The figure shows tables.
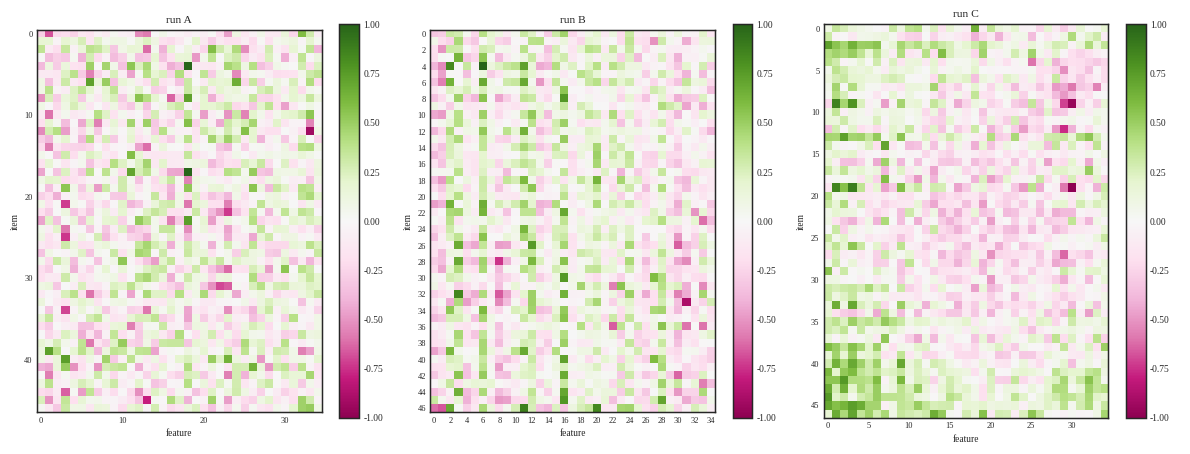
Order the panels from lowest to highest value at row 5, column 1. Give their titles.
run B, run A, run C
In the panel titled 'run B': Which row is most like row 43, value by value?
23
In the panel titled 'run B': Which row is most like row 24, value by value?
14
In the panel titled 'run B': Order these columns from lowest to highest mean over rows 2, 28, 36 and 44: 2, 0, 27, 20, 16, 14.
0, 14, 27, 2, 20, 16
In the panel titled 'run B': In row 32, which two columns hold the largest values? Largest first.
3, 16
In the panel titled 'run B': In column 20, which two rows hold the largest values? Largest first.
46, 18
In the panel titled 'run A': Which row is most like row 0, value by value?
14
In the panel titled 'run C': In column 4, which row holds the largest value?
45
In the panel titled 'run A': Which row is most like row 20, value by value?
46
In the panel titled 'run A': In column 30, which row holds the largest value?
29
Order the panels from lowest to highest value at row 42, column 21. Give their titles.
run C, run A, run B
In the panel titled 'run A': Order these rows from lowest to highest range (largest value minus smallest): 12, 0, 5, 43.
43, 5, 0, 12
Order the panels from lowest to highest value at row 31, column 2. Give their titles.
run A, run B, run C
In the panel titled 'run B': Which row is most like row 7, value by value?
11
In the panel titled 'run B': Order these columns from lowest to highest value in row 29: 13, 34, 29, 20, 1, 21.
1, 29, 13, 34, 21, 20
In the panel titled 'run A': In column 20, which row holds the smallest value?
10
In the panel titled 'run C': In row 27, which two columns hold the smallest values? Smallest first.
29, 20
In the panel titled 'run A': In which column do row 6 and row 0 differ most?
6
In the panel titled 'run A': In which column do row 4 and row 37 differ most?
18
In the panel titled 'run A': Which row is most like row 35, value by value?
1
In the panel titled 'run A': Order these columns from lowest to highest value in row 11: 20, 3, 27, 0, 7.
7, 3, 0, 27, 20
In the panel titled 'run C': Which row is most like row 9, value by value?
19
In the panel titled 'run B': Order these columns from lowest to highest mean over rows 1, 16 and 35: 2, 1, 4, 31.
1, 31, 4, 2
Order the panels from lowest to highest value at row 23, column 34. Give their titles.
run B, run C, run A
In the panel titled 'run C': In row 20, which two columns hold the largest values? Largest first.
0, 34
